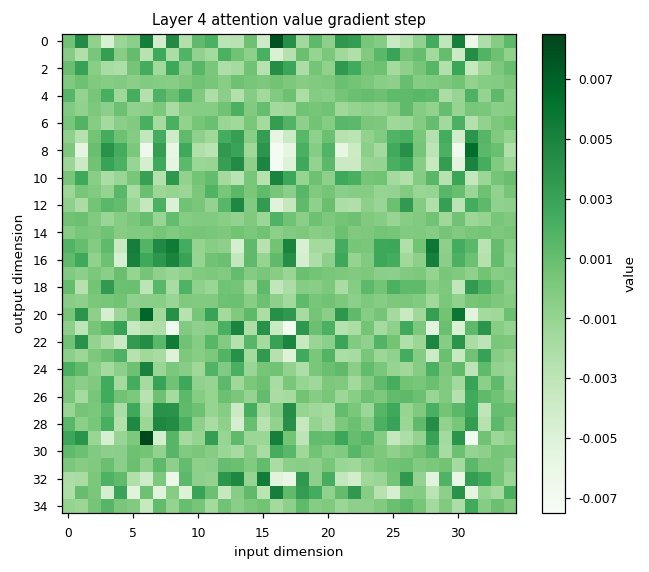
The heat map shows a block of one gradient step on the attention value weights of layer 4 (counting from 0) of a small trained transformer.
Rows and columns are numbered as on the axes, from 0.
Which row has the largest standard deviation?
8
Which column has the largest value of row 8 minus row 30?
31
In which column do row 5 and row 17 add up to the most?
13
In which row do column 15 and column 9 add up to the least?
33
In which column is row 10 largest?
16
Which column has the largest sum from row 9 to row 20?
7
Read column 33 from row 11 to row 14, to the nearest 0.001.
-0.001 -0.001 0 0
